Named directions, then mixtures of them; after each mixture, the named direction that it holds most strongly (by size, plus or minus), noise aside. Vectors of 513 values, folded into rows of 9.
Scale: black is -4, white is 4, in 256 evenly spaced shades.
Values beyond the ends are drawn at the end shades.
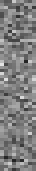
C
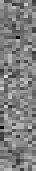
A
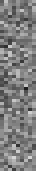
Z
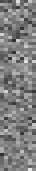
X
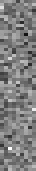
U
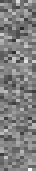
X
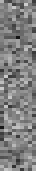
A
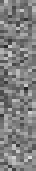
Z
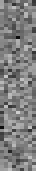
A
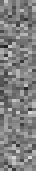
Z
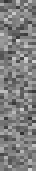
X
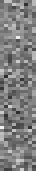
A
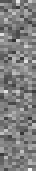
X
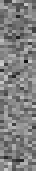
C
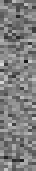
C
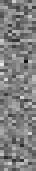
C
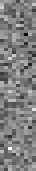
U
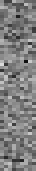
C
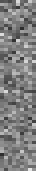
X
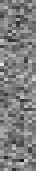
C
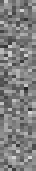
Z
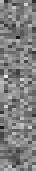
A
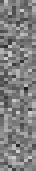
Z
